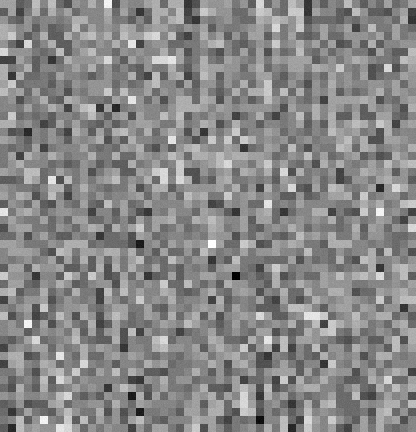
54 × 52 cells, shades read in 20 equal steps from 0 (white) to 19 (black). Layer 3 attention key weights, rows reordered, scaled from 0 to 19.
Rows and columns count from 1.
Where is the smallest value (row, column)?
31, 27
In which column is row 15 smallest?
2
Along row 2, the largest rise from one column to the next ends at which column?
39
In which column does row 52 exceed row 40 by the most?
33
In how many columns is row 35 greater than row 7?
20
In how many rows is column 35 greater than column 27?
31
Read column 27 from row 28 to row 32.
5 6 7 0 8
